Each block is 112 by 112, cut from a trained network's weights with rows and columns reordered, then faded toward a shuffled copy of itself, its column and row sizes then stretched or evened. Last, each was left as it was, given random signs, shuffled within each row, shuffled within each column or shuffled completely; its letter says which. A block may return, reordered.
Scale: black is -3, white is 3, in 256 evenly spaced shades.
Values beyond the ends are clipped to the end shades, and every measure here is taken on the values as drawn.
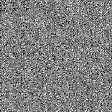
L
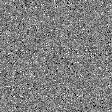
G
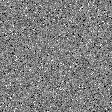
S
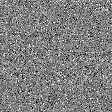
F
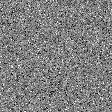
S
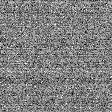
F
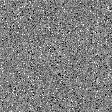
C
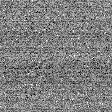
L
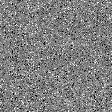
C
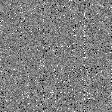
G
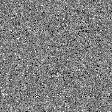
G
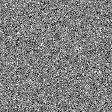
C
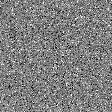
C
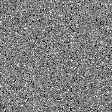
C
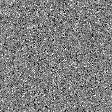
C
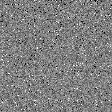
G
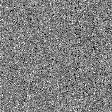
C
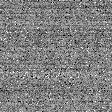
F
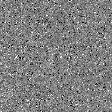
L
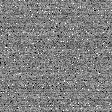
F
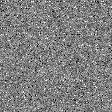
F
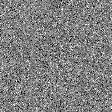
C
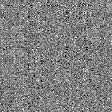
L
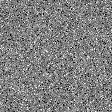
S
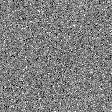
S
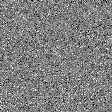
S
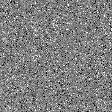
C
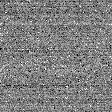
F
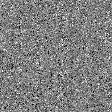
C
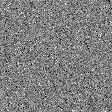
S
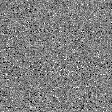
L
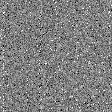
C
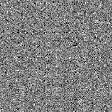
L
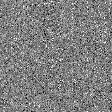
C
